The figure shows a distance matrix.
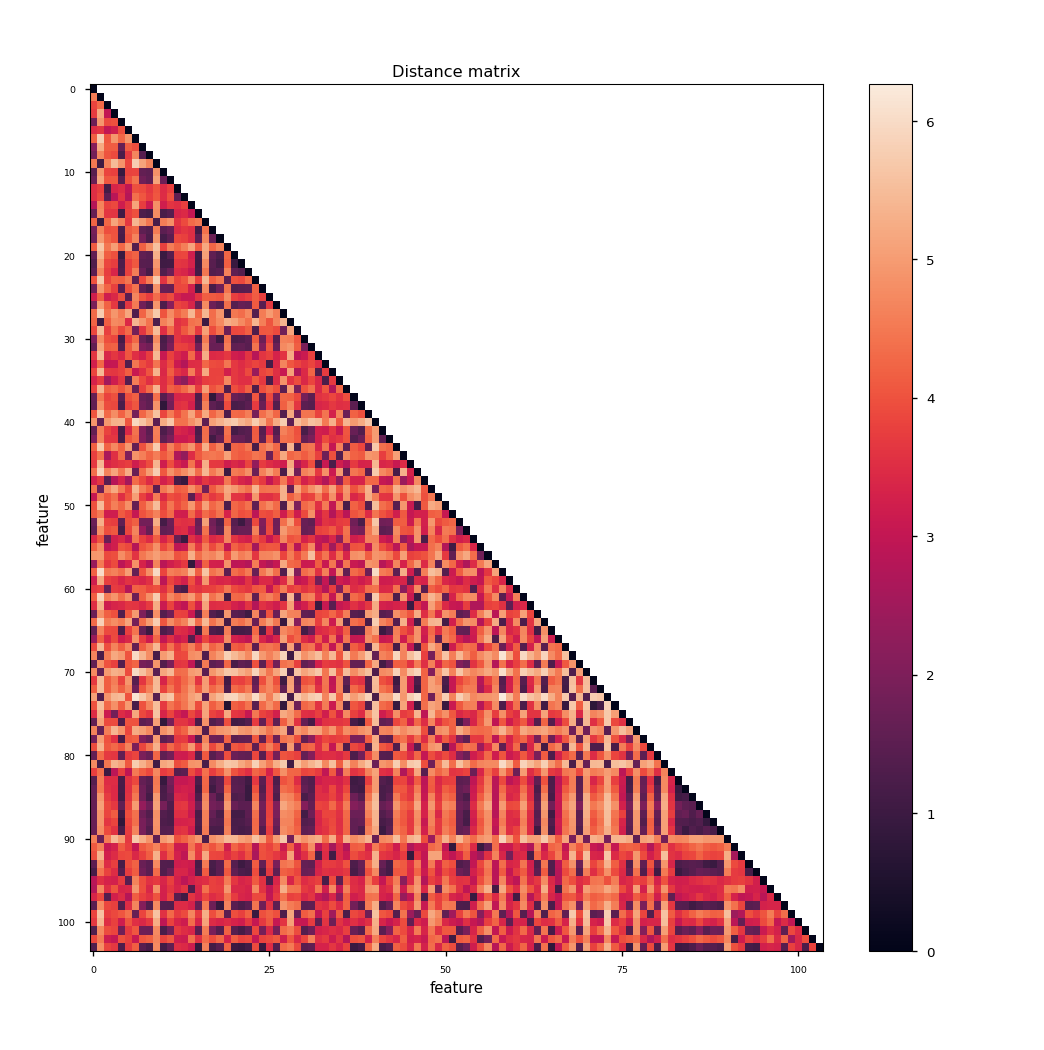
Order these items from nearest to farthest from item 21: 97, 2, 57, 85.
85, 57, 97, 2
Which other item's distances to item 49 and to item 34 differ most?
92
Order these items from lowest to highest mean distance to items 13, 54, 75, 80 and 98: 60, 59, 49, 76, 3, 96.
60, 76, 3, 59, 96, 49
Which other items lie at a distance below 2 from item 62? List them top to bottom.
32, 34, 45, 59, 92, 100
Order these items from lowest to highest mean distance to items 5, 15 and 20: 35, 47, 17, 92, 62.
17, 35, 47, 62, 92
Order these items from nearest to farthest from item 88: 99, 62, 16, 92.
62, 92, 99, 16
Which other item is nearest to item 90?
16
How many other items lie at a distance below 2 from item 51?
4
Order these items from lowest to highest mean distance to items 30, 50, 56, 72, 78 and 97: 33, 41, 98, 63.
41, 98, 63, 33
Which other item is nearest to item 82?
2
